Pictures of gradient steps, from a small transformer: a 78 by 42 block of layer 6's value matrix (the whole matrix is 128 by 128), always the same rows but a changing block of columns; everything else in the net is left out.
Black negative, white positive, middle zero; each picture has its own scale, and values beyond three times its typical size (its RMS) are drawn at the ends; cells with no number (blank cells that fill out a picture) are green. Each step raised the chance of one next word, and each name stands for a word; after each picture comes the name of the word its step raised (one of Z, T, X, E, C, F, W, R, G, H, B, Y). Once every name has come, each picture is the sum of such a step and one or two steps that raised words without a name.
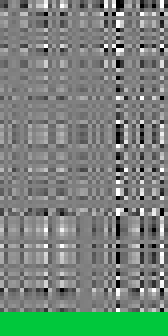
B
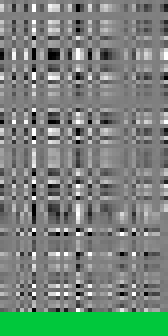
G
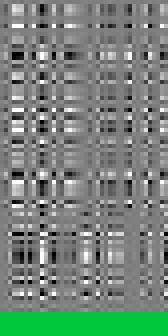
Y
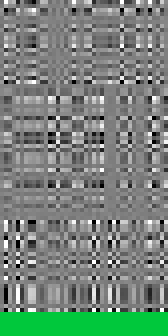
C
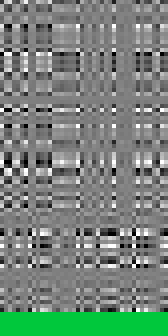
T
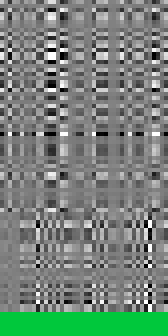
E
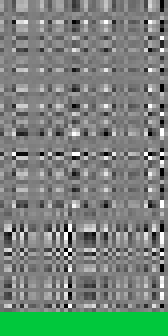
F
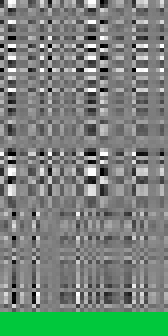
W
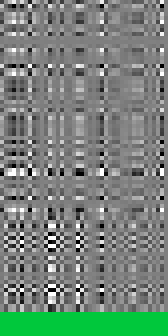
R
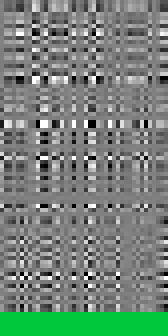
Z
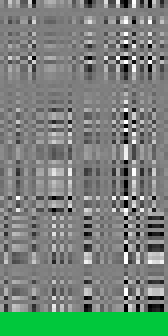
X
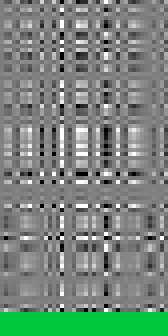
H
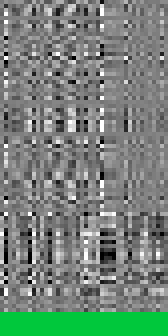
Y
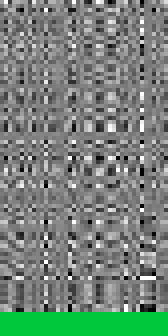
C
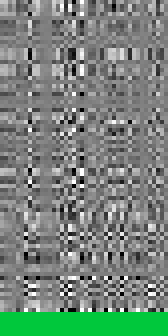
G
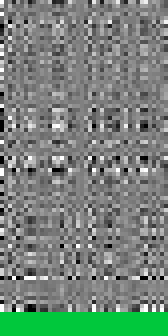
T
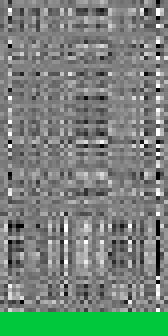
Y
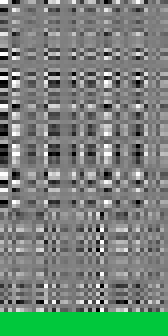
H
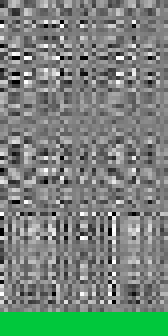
W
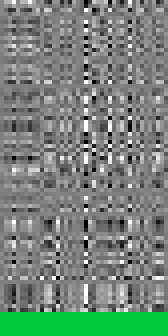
C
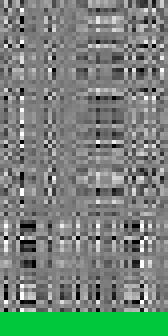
W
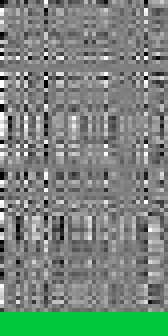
H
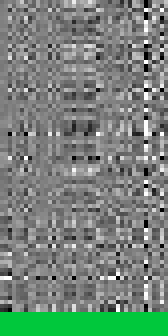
E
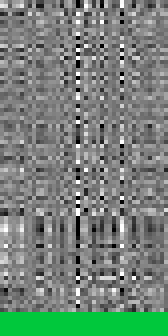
B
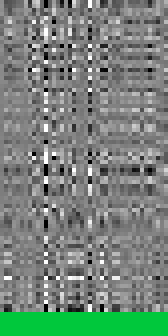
W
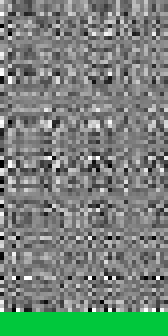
Z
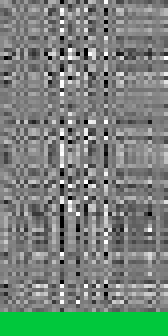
G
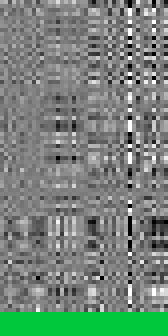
C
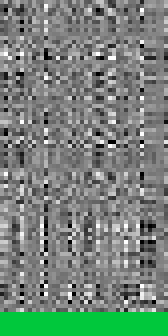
G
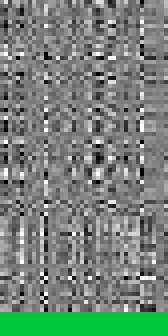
Y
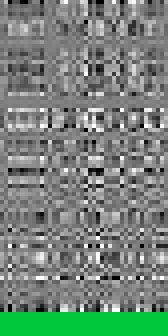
T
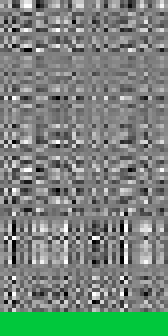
B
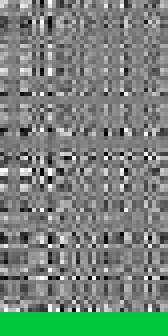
F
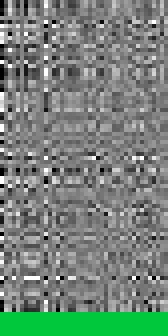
W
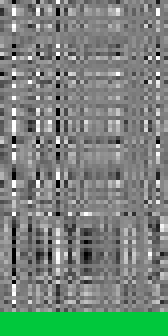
Y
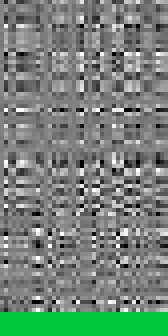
T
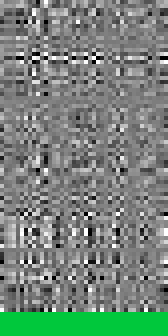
T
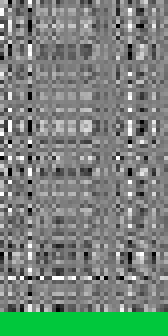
Y
